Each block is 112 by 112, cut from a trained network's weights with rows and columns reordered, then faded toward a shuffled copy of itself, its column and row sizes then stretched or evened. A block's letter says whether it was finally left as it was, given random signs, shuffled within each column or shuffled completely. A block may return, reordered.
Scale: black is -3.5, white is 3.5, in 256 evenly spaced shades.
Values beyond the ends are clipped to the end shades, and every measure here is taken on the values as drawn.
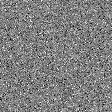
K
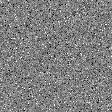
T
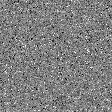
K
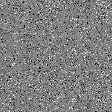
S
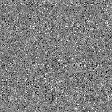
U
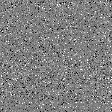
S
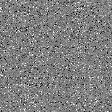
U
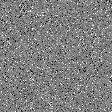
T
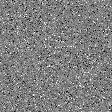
K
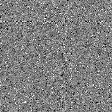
U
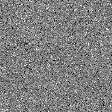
S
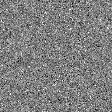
T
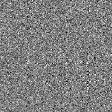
U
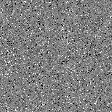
T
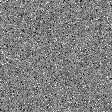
K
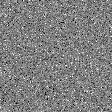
K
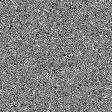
K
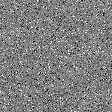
K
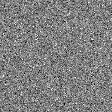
T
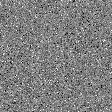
K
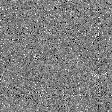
S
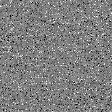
S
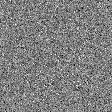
K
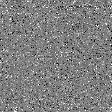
S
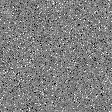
K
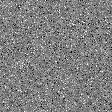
K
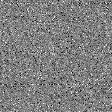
S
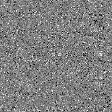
U
